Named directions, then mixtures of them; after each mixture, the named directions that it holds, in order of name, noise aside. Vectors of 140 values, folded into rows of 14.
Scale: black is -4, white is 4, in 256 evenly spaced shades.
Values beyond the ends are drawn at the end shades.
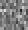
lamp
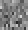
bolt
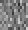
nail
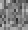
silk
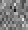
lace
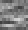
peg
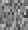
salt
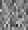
bolt, lace.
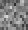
bolt, lace, peg.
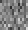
lace, nail.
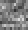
lace, peg.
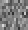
salt.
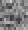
lace, peg.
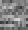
peg.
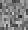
bolt.
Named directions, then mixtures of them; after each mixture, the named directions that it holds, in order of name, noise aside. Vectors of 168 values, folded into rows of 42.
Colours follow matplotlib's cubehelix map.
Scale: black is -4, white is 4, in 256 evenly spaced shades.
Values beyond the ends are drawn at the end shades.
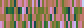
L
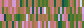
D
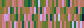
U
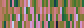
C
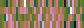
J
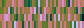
U.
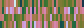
D, L.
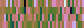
C, J.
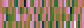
C, J.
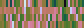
C, J.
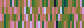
C, D.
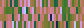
C, L.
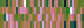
J.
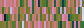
D, U.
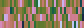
D, U.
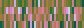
L.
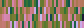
U.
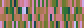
C, L.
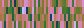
C, L.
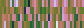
C.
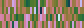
D, U.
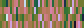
J, U.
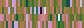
D, U.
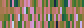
C.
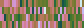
D.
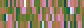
J, L.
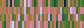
C, J.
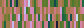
C.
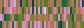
D, L.
